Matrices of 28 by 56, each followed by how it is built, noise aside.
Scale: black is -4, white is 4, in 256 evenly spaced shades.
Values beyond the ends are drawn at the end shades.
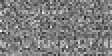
blocks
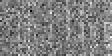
blocks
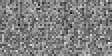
repeating columns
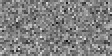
repeating columns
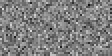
repeating columns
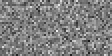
noise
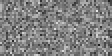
blocks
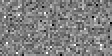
sparse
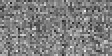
blocks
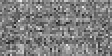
blocks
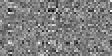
low rank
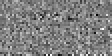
uneven rows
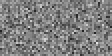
repeating columns
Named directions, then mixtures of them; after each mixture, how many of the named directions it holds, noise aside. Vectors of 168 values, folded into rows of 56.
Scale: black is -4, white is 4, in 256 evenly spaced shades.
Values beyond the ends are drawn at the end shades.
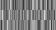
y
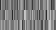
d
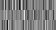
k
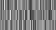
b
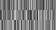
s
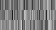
one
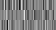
one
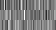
three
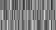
two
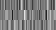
two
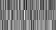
four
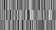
one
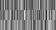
two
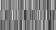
one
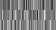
four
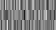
four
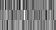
two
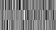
one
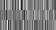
one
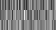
three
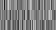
one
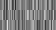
three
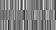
two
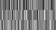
four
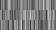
three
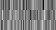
four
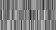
three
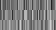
two
